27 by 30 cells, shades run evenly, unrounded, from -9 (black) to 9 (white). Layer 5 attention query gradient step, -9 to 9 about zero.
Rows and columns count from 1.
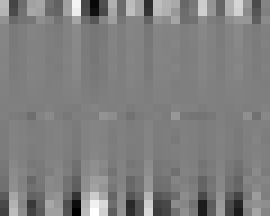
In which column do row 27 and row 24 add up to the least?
9
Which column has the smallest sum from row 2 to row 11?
11
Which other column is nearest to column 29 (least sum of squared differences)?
7
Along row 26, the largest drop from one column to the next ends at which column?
18
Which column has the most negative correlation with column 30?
22
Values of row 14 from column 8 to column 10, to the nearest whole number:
0 0 0
